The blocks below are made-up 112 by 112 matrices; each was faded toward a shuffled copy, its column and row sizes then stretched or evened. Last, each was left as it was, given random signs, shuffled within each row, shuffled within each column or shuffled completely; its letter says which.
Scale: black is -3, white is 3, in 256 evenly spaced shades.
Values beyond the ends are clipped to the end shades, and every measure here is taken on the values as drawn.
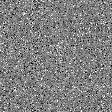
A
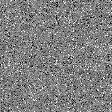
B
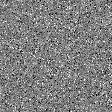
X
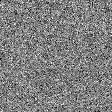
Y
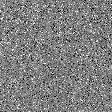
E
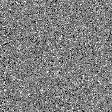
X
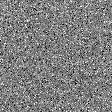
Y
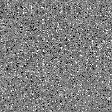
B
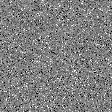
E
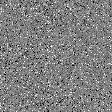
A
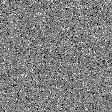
E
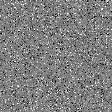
A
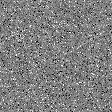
Y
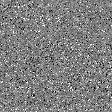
E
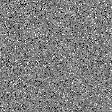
A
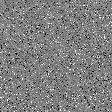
Y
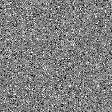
B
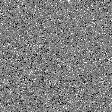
E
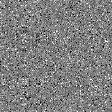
B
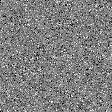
E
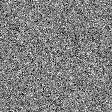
Y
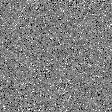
E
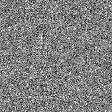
B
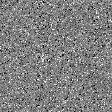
A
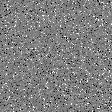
Y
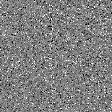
B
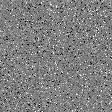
Y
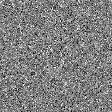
X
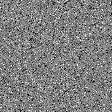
X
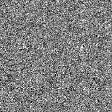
B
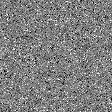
E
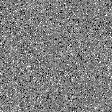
B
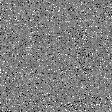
A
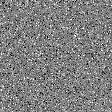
E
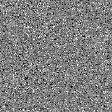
B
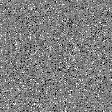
B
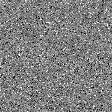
E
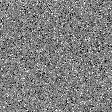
Y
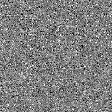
B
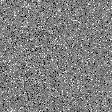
X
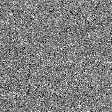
E
